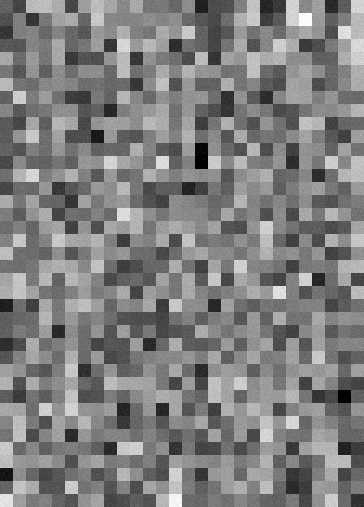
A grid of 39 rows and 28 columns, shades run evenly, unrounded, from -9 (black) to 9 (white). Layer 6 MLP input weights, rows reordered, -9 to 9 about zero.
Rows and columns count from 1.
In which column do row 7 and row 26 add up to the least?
11
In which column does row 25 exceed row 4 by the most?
25
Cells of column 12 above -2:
32
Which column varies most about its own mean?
1
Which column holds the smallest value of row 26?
5
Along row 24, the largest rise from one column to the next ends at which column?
14
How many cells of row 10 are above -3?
22
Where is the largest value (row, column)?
2, 24
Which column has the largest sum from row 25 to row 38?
21
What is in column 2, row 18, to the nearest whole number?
0
